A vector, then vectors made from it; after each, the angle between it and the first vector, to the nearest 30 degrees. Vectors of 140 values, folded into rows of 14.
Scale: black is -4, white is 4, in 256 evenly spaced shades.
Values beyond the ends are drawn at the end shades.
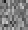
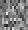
30 degrees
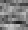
90 degrees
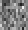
90 degrees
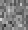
60 degrees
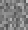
60 degrees
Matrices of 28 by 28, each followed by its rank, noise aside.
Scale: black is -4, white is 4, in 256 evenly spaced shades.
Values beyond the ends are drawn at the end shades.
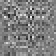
three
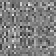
four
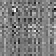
three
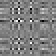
one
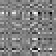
two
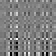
one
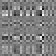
one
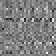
three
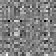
three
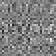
three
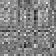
three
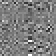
four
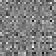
three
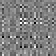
two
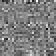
five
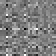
two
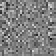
five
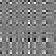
one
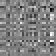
two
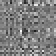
four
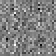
three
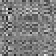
three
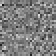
five
